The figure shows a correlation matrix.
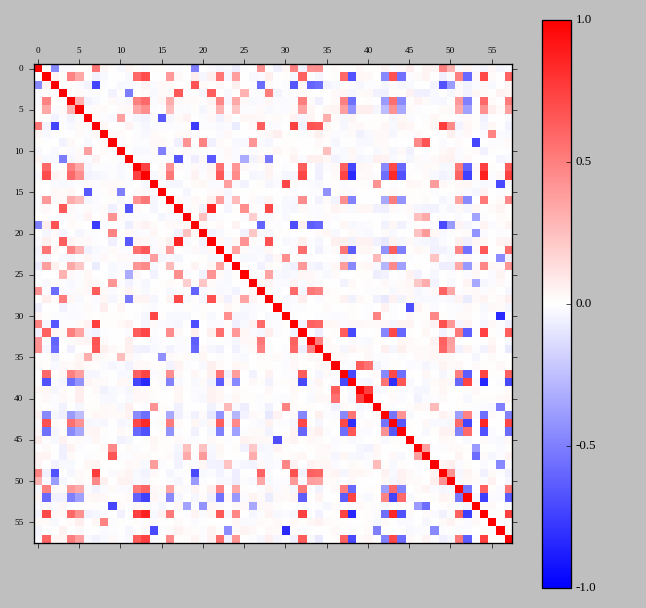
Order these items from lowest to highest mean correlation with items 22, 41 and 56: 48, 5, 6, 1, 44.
44, 48, 6, 5, 1
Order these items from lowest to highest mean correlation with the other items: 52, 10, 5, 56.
52, 56, 10, 5
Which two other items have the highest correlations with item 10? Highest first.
6, 35
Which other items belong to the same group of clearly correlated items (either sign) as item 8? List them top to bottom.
55
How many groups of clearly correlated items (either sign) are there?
9
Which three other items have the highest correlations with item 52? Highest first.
38, 44, 42
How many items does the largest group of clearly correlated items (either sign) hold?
18
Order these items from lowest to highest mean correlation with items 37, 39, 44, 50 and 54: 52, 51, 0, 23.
52, 23, 0, 51
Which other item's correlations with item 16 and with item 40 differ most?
39
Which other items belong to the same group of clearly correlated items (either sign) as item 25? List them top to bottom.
3, 11, 17, 21, 28
